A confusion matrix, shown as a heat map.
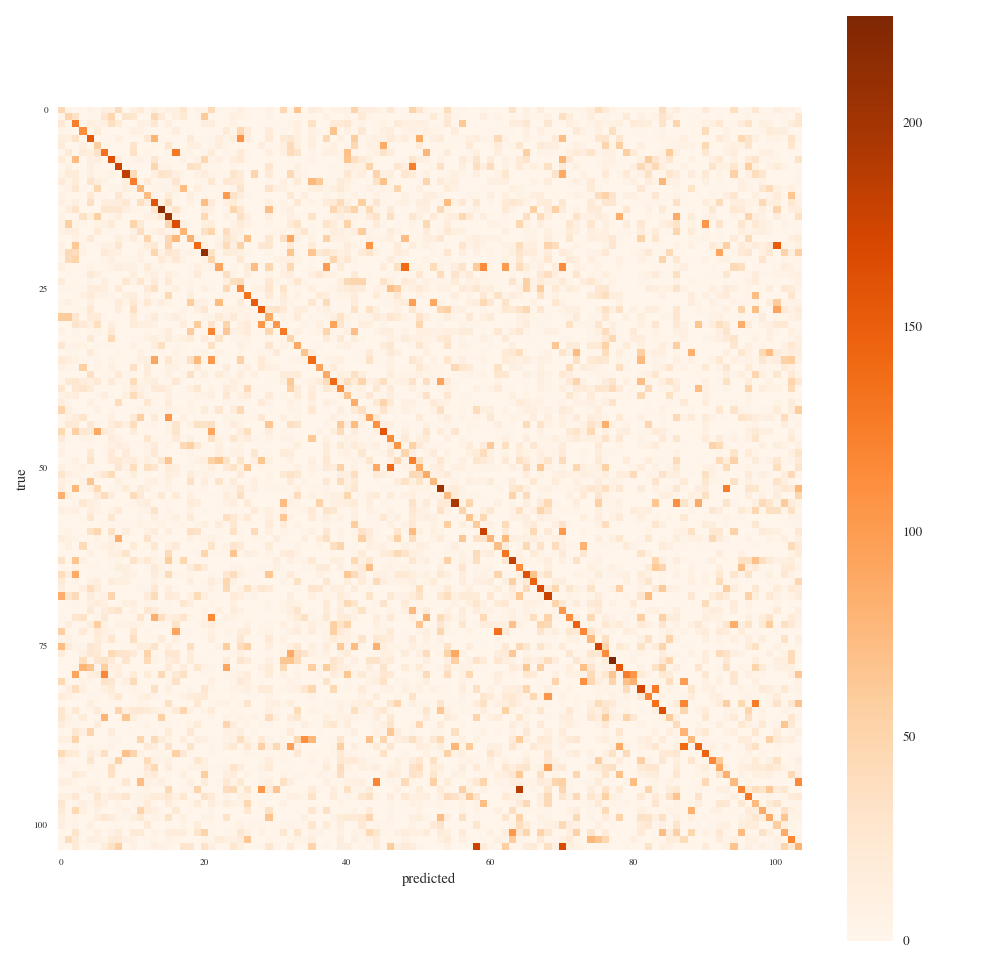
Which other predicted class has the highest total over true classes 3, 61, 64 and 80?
73
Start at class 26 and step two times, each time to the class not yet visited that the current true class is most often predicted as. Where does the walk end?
59
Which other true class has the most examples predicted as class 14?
85
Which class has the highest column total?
76
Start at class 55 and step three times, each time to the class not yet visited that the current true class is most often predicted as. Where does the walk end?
63
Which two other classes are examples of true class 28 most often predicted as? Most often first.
100, 97
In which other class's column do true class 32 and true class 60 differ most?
8
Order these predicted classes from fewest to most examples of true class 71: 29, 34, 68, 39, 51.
29, 39, 34, 68, 51
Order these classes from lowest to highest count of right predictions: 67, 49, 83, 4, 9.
49, 83, 4, 67, 9
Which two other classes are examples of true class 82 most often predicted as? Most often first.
68, 66
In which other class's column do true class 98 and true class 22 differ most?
48
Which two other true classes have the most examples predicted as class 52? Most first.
27, 94
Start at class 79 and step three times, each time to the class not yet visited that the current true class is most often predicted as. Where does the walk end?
90
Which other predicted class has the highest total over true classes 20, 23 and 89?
32
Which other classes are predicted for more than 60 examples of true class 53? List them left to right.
2, 93, 103
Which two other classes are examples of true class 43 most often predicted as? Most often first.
15, 11
